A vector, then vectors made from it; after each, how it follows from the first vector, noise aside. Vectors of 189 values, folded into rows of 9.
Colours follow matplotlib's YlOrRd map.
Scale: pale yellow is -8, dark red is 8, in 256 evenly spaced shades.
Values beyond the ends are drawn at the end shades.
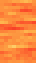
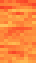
wrapped around.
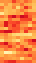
reversed, negated, scaled up.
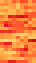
reversed, negated, scaled up.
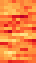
reversed, negated, scaled up.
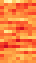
wrapped around, scaled up.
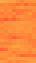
wrapped around, negated, shrunk.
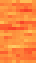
copied.
